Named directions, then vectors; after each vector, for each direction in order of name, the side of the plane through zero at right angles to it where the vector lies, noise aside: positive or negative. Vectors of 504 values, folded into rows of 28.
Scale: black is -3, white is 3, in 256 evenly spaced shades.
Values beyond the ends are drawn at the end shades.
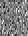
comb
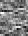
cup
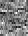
positive, negative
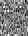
negative, negative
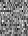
positive, positive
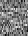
positive, positive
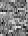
negative, positive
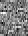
negative, positive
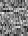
positive, positive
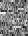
negative, positive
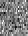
positive, negative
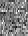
positive, negative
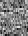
positive, positive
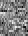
negative, positive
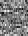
negative, negative
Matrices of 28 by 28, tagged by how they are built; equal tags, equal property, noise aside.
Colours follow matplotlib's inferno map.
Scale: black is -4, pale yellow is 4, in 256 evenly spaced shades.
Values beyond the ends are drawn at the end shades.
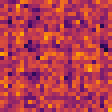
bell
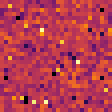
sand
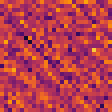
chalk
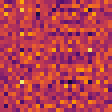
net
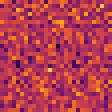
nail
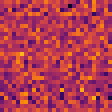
nail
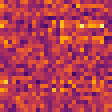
bell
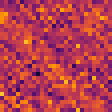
chalk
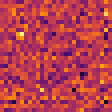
net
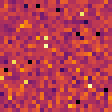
sand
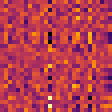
net
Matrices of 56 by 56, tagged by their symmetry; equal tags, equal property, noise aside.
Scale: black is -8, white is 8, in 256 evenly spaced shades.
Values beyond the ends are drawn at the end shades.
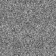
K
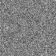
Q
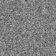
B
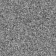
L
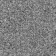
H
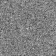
B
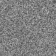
B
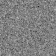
H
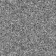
Q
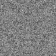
K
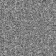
Q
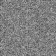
Q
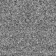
K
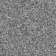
L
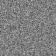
L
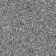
L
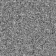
H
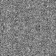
Q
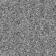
Q
